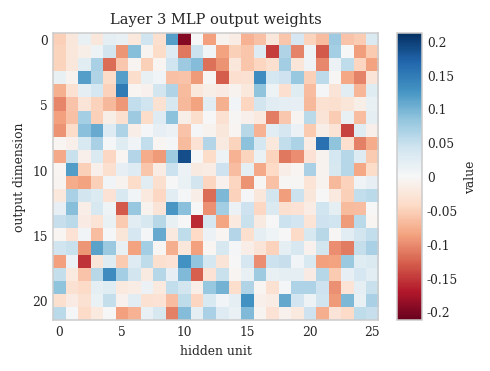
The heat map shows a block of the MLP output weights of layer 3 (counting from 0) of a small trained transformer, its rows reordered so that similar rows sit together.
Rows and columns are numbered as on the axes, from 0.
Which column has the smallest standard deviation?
14
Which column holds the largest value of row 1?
6
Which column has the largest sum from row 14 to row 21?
10
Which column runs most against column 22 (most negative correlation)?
25
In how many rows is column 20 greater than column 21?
8
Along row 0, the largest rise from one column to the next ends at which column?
11
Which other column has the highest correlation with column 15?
12
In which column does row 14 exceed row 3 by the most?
24
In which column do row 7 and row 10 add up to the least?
16
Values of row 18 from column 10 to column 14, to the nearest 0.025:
0.1 -0.125 -0.025 0.05 0
